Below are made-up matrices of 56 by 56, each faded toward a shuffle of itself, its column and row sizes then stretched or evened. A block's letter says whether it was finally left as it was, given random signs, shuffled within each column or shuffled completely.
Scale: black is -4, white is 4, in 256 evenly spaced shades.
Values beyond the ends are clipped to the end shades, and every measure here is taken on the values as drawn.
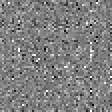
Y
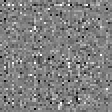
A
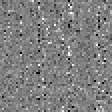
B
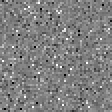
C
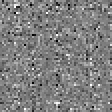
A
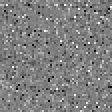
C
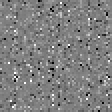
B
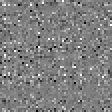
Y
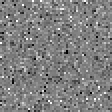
C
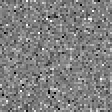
C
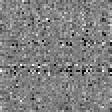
Y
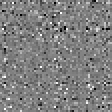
Y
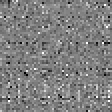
Y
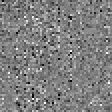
B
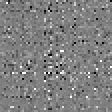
A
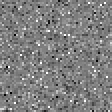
C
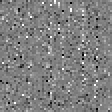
B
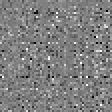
Y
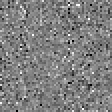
B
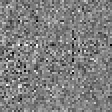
A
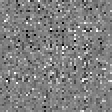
A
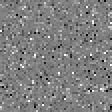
C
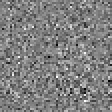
Y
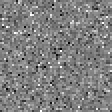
C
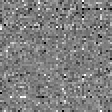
A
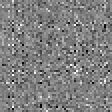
Y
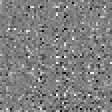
A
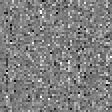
B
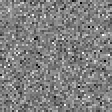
C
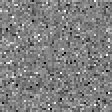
C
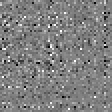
A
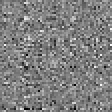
Y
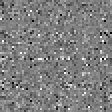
A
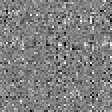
Y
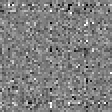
A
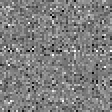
A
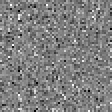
B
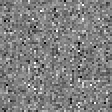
B
